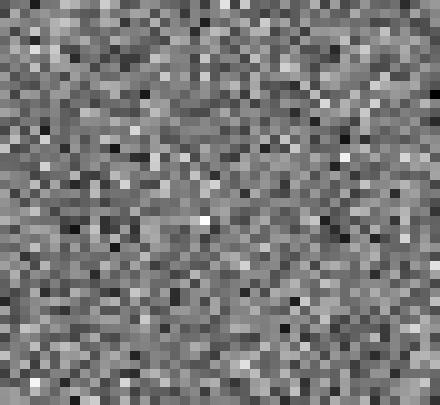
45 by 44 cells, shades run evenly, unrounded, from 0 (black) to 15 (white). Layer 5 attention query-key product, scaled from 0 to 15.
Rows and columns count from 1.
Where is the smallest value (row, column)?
11, 44
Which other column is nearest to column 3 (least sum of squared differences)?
18
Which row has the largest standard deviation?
25
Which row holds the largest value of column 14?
15
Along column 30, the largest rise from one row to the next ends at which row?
35
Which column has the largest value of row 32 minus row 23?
33
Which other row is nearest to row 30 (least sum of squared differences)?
41
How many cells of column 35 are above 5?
37
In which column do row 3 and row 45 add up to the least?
38
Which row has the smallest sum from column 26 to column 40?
27
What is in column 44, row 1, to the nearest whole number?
9
